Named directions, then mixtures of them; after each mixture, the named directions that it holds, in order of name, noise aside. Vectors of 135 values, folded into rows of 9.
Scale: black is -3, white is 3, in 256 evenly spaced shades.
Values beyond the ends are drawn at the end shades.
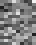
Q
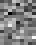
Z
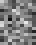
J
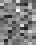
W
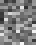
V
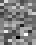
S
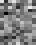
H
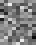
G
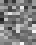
V.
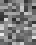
V, Z.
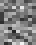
S, V.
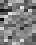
G, Q, V.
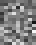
S, V.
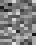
Q.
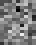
W.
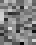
V.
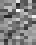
H, W, Z.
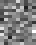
V, W, Z.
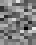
G, W, Z.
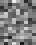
Q, Z.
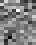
S, W, Z.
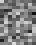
H, J, V.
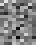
G, S.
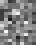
J, S, V.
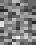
J, Q, Z.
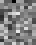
J, V.
